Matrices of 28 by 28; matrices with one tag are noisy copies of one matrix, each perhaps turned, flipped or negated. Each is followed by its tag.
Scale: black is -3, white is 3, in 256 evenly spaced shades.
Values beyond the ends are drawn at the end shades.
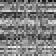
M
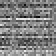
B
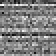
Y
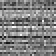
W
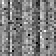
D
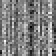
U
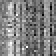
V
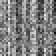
M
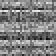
D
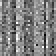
D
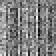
B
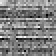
B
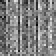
B
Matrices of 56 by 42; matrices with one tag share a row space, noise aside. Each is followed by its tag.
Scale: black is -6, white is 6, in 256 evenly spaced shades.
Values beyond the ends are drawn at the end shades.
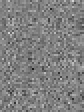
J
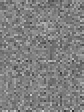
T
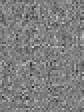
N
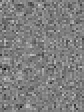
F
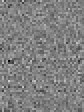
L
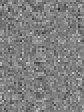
L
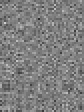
F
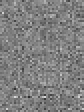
T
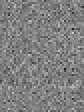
J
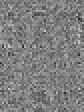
L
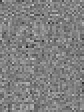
N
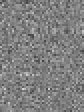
N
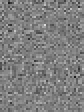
L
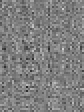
N
